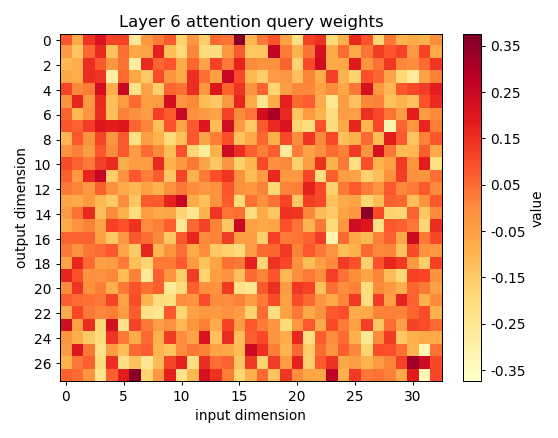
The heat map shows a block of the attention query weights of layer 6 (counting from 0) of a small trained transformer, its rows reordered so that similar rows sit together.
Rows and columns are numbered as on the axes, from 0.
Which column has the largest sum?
14
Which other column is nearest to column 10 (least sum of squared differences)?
16
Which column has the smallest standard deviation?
24
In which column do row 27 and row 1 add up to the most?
6
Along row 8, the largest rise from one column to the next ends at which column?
28
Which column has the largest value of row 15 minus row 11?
26
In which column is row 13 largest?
10
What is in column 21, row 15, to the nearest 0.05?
-0.1
